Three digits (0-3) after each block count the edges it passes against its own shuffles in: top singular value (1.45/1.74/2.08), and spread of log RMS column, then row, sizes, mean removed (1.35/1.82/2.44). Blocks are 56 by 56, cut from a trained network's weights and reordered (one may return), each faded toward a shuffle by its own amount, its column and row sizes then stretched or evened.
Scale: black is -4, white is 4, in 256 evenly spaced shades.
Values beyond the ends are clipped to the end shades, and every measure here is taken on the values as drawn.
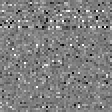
1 0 2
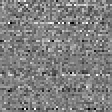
0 1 3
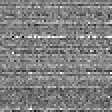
3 1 3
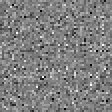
1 2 1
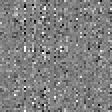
1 3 1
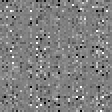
0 3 2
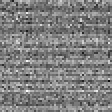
3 2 1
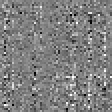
0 3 2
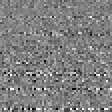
2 0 3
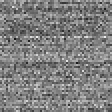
2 0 1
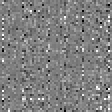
1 3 1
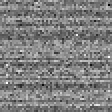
3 1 1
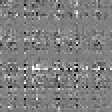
2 3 3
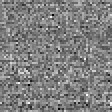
0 1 1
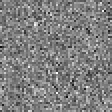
0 1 0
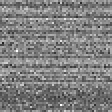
3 0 1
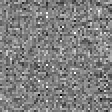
0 3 0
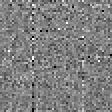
2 1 2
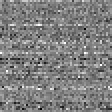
2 1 3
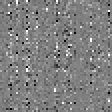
0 3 1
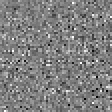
1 1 1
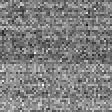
2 1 0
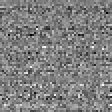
0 1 3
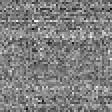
1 1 2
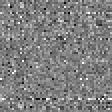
2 0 2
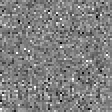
1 1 0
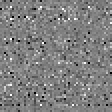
0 2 2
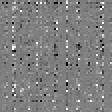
1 3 2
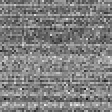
3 0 1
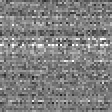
3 1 3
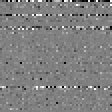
3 0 3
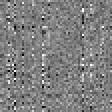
3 3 1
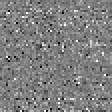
1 1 2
